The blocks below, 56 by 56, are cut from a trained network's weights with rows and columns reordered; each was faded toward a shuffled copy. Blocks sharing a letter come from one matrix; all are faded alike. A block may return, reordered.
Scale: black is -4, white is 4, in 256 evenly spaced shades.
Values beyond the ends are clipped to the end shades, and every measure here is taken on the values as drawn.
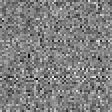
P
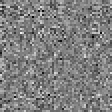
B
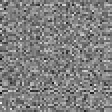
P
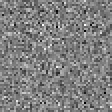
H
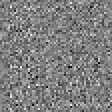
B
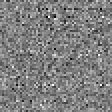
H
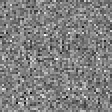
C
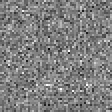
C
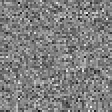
C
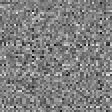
P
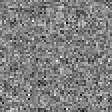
C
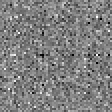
H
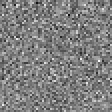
C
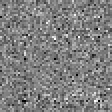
H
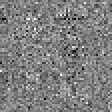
H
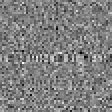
P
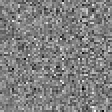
B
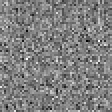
B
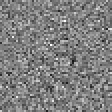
C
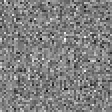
C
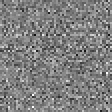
P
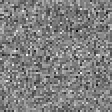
C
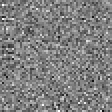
C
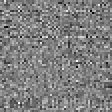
P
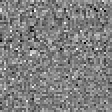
H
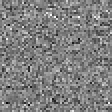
B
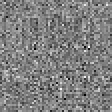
H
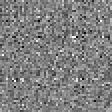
H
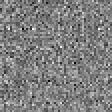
C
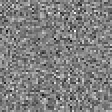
C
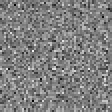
B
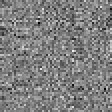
P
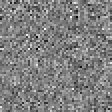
B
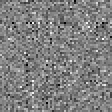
H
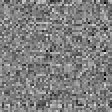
P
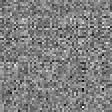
P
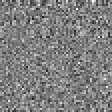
C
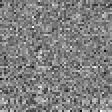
P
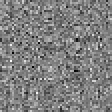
B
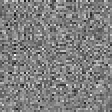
P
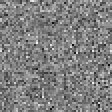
C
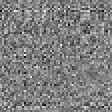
P
